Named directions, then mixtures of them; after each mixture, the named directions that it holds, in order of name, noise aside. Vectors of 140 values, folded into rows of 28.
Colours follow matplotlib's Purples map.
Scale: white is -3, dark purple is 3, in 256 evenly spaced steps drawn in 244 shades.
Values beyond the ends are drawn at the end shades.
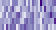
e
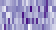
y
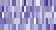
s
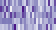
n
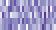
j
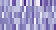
e, s.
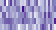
j, n.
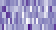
y.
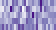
e, n.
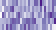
e, j, s.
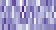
j, s.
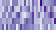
e.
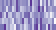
e, n.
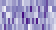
y.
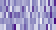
e, n.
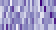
e.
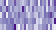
e, j, n.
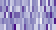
e, n.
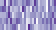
j, n, y.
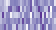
e, j, n.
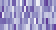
s.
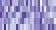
e.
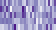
n.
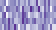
j, n, y.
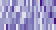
e.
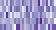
e, n.
